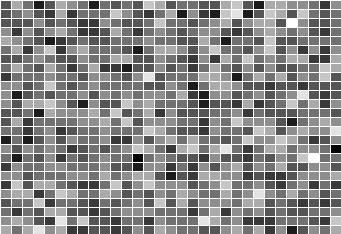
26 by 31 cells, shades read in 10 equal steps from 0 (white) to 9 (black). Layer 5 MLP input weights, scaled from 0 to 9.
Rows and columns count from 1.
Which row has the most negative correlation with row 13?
23
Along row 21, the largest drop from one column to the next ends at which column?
2
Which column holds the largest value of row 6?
13
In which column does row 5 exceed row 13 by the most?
5
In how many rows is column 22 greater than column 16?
9
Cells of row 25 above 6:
7
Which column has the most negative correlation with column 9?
15
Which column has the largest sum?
18
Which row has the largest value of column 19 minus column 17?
11
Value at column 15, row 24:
5
